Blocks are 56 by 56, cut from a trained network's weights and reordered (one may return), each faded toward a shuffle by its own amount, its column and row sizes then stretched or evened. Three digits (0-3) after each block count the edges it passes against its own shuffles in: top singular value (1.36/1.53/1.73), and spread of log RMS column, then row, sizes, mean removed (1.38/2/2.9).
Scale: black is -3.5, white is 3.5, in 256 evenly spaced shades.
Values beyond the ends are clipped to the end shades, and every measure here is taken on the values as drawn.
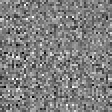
2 1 2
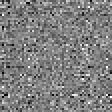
1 1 2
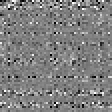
2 2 3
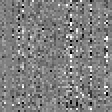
1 3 1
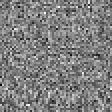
2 0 1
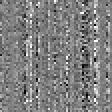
3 3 0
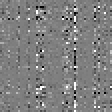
3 3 2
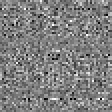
2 0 2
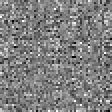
3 2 1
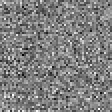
1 0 1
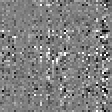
0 3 2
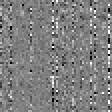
2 3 0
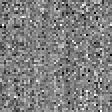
0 2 1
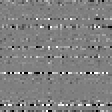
3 0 3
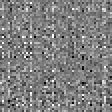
2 2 2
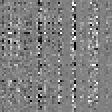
3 3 2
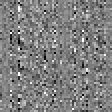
2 3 0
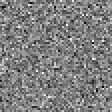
0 0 0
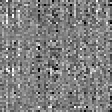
3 2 2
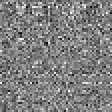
3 0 2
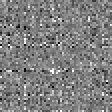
2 2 2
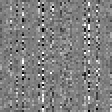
3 3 0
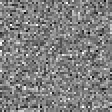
1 1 1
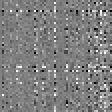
1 3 2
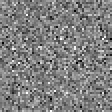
1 1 1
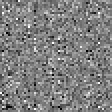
1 2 1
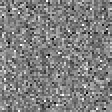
0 0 0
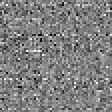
1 1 2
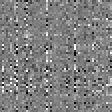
2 3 2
